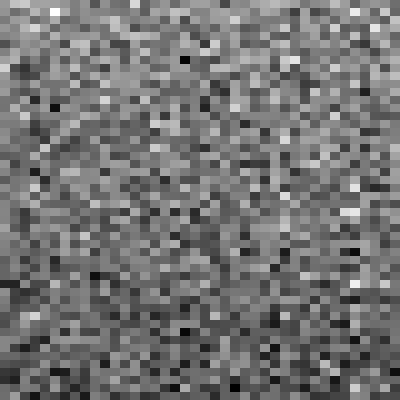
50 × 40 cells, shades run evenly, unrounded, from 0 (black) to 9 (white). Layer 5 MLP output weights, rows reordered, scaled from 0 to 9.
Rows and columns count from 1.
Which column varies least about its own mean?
20
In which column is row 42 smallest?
19
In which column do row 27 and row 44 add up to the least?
3
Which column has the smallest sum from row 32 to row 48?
35
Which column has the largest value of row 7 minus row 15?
15
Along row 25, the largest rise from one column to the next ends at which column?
29
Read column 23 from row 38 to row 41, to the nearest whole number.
3 3 4 3
